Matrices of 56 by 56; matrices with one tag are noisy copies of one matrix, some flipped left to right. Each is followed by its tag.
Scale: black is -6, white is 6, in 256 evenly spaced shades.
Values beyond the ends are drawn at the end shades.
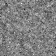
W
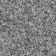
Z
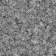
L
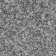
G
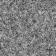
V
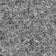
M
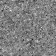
M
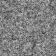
W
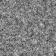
L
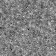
G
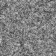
W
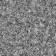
L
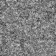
W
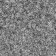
G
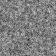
Z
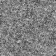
M
